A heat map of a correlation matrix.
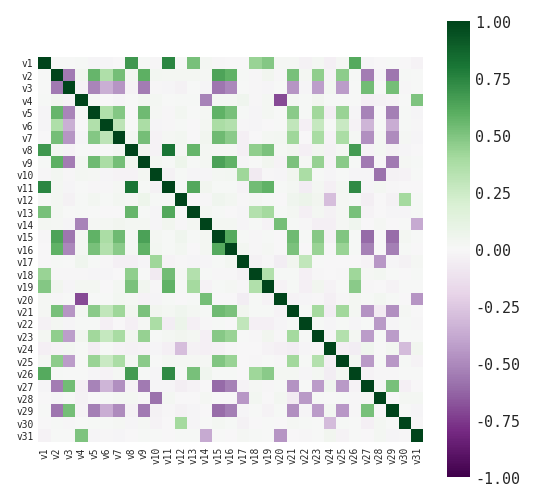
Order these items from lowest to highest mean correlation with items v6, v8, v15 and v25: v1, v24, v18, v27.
v27, v24, v18, v1
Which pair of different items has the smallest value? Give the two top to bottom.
v4, v20
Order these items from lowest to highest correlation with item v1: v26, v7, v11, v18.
v7, v18, v26, v11
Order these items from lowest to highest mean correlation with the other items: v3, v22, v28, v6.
v3, v28, v22, v6
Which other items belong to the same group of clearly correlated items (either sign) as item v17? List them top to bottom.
v10, v22, v28
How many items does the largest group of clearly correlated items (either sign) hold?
13
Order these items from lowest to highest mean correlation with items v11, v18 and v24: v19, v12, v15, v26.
v12, v15, v19, v26
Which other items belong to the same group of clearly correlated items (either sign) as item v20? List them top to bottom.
v4, v14, v31
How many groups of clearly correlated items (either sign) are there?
5
